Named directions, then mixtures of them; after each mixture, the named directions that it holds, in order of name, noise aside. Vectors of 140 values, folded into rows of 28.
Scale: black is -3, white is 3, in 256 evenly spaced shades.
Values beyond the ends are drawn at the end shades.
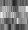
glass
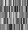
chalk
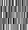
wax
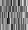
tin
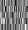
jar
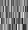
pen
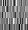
jar, wax.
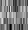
chalk, glass.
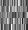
chalk, tin, wax.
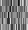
tin.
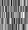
jar, pen, tin.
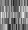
glass, pen, tin.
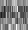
glass, pen.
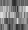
glass.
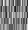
chalk, pen, wax.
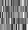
pen, tin.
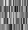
chalk.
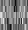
chalk, glass, jar.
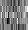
glass, tin.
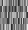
chalk, tin, wax.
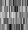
chalk, glass.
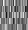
chalk, pen, wax.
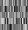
chalk, jar.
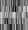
chalk, glass, tin.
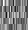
chalk, pen, wax.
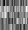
chalk, glass.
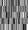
pen, tin, wax.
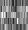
glass, wax.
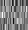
glass, tin, wax.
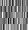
wax.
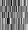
jar, tin.
